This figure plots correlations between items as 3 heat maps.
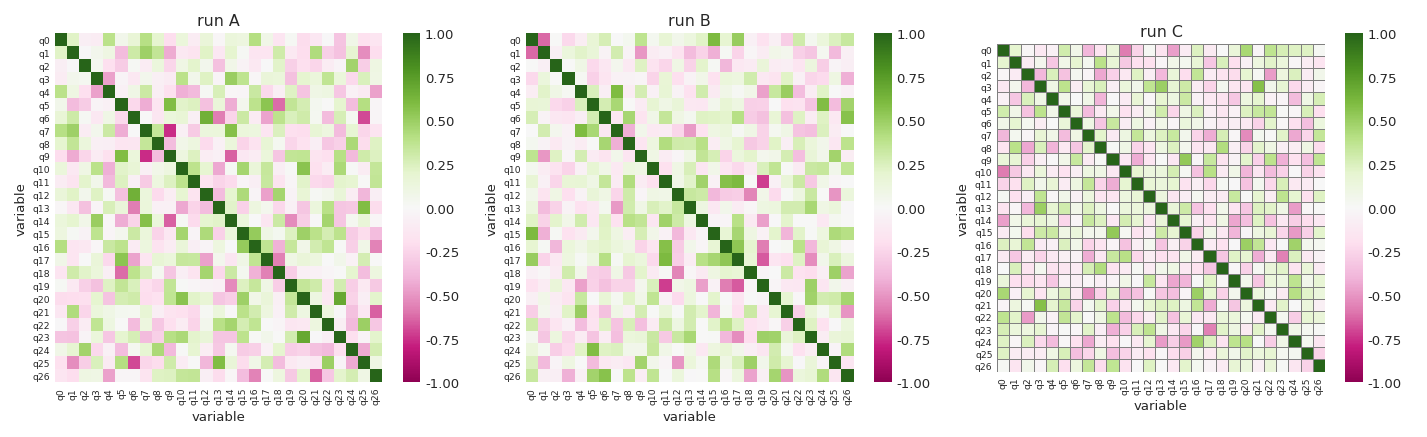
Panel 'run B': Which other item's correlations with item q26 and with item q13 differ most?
q21
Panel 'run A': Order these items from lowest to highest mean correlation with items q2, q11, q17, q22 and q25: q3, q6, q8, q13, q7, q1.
q6, q1, q7, q8, q13, q3
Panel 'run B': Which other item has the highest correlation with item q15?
q0
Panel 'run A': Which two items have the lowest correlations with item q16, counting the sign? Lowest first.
q26, q18
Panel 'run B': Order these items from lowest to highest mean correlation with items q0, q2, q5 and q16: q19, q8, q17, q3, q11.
q19, q3, q8, q11, q17
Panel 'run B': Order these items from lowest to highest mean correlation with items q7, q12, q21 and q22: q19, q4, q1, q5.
q19, q1, q5, q4
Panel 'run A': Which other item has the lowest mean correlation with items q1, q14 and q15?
q9
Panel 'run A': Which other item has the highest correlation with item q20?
q23
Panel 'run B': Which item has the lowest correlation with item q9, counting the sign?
q1
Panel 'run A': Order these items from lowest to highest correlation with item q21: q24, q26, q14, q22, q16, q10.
q26, q24, q10, q14, q22, q16
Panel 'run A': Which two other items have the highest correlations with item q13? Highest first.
q25, q22
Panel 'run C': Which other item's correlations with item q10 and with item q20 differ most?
q0
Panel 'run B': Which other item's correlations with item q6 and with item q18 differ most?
q26
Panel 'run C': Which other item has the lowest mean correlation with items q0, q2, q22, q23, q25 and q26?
q10
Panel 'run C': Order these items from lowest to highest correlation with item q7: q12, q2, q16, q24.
q24, q16, q2, q12
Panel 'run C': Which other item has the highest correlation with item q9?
q15
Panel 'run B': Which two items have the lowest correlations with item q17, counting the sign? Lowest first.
q19, q23
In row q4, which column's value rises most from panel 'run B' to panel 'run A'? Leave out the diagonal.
q19
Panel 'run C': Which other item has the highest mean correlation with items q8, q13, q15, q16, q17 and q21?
q3
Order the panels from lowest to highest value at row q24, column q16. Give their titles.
run A, run B, run C
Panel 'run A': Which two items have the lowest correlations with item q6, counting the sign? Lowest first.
q25, q13
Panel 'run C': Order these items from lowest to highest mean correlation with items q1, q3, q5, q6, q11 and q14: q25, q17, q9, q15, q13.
q17, q25, q9, q15, q13
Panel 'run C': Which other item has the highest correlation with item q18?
q8
